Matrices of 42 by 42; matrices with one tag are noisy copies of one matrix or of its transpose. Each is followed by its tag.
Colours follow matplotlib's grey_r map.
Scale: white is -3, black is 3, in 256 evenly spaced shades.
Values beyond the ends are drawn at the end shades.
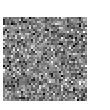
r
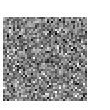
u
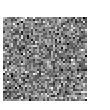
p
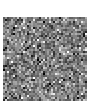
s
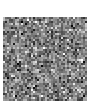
u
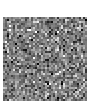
u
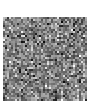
p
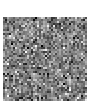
s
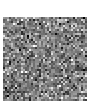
p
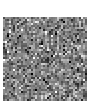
u
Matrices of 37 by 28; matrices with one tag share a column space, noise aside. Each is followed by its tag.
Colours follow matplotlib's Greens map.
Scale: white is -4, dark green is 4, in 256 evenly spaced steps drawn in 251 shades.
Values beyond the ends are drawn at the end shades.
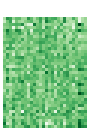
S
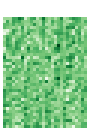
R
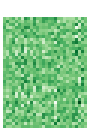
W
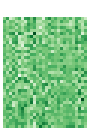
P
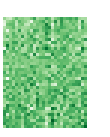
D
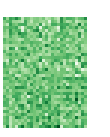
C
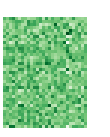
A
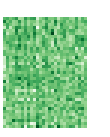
R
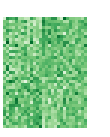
P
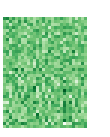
W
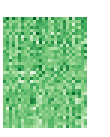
P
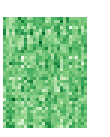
R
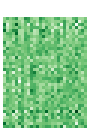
S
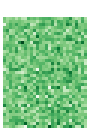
A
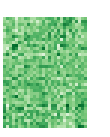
D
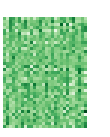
S
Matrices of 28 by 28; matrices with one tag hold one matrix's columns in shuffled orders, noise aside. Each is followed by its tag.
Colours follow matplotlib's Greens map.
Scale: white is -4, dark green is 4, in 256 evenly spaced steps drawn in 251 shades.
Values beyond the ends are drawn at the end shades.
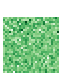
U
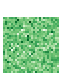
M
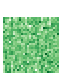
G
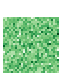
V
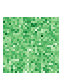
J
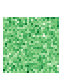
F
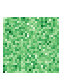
F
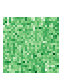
G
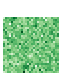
F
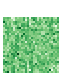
G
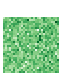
M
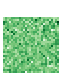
U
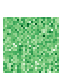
J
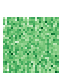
G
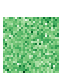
F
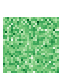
U
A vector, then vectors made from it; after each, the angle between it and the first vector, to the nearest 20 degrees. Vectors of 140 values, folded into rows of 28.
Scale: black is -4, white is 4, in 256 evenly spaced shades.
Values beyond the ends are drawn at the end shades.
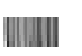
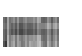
140 degrees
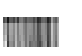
40 degrees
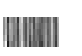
40 degrees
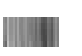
100 degrees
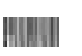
140 degrees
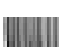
40 degrees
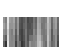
140 degrees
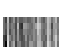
160 degrees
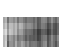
40 degrees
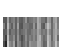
160 degrees
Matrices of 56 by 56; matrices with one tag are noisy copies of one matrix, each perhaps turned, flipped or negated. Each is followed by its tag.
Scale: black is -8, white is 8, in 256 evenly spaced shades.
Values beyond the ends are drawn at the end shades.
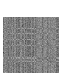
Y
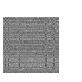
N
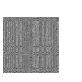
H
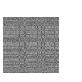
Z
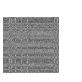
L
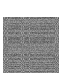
H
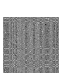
L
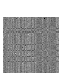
Y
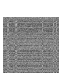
N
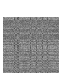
Y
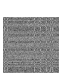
L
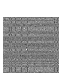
L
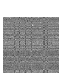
Y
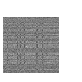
Z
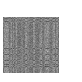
L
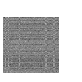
N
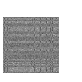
L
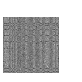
L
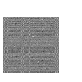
H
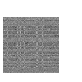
Z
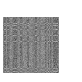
L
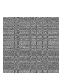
Y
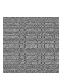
Z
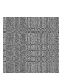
Y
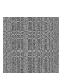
Z
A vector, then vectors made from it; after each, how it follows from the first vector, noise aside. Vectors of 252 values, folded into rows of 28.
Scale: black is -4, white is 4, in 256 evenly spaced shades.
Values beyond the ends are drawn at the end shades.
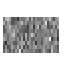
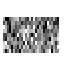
negated, scaled up.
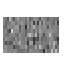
reversed, partly zeroed.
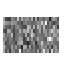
sign-scrambled.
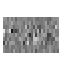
reversed, negated, partly zeroed.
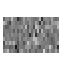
reversed, negated, partly zeroed.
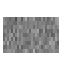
wrapped around, shrunk.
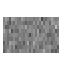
reversed, negated, shrunk.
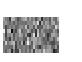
reversed, negated.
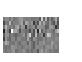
reversed, partly zeroed.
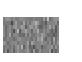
wrapped around, shrunk.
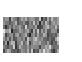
reversed, negated.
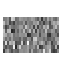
reversed, negated.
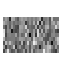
reversed, negated.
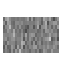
shrunk.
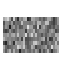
sign-scrambled.
